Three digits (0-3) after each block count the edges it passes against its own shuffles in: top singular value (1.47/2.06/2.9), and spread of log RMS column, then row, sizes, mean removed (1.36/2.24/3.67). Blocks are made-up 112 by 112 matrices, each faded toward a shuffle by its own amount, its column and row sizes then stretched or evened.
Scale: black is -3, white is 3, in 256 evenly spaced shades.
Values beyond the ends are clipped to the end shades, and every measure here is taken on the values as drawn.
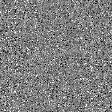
0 1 1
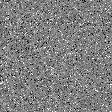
0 0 0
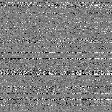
2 0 3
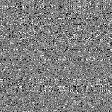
2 0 2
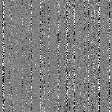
2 3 0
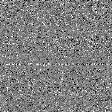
0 1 2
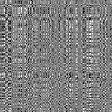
3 3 1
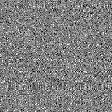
2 0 1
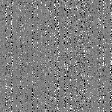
0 3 0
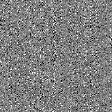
1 2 0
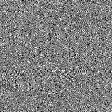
2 0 1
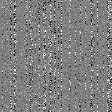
0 3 0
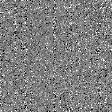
0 2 1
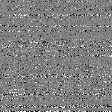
1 0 3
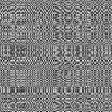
3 1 3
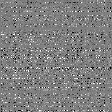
0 2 3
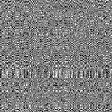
3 1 2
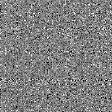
0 2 2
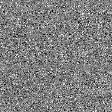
0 0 2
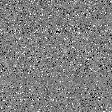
0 0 2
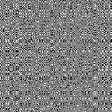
3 2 2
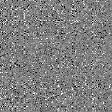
2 2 2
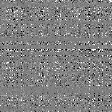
0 2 3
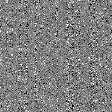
1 2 0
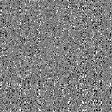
2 2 1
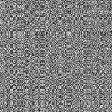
3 2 1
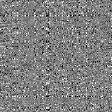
2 2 2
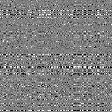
3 1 3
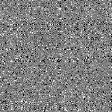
2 1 2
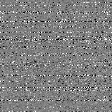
0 1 3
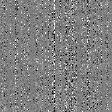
1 3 0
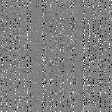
0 3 2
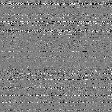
1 1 3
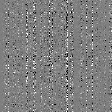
1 3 1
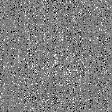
0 2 1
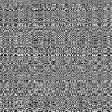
3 1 3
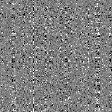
2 2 1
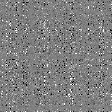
0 2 2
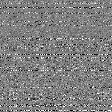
2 0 3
